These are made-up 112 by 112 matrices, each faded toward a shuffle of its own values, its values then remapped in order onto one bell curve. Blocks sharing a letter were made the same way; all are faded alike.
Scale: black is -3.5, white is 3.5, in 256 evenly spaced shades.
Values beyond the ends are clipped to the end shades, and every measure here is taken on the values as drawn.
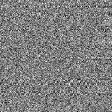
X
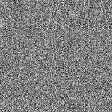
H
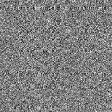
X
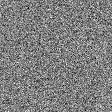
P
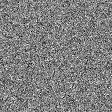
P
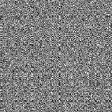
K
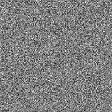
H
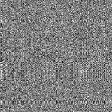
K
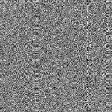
K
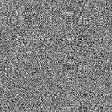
X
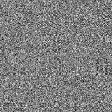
H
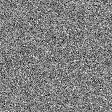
P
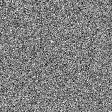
P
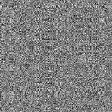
K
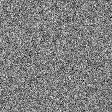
P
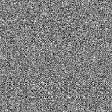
X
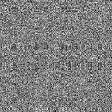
K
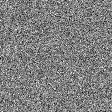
P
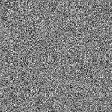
H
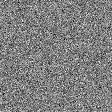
P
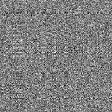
X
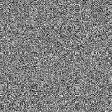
X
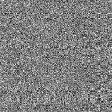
X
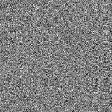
H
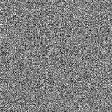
H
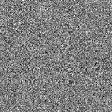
H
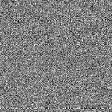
X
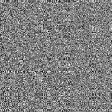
K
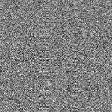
X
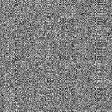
K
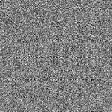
X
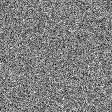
P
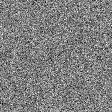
P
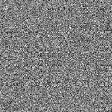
X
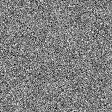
P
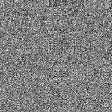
H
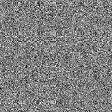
X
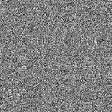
H
